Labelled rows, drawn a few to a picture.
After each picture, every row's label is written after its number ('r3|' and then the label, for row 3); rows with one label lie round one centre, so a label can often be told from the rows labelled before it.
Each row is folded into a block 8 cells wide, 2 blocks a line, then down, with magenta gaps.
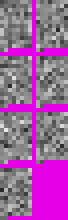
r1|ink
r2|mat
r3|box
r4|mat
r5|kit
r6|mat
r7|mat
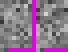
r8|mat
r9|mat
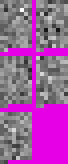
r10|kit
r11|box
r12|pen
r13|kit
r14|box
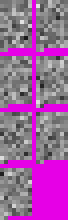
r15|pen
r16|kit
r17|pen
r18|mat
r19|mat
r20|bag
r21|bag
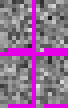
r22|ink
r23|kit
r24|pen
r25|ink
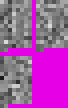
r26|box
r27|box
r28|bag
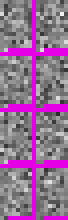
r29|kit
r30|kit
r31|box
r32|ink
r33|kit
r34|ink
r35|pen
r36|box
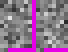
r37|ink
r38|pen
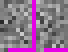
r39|mat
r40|box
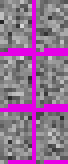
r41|bag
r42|kit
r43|bag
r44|box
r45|box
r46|ink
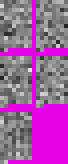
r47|kit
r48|bag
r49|bag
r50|kit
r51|kit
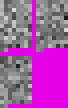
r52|kit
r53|ink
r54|ink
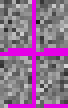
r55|mat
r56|mat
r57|bag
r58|ink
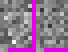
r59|pen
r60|pen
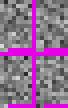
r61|mat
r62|ink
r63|kit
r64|box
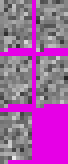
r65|kit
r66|mat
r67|pen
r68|bag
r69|pen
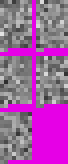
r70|ink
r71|box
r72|kit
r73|ink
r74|pen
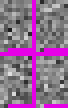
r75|box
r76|mat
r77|ink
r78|pen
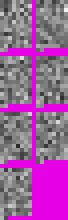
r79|kit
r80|ink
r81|bag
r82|ink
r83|mat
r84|kit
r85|mat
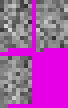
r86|pen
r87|ink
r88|pen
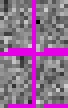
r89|kit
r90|mat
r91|pen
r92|mat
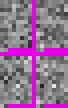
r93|pen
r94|ink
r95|mat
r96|mat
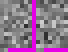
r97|pen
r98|ink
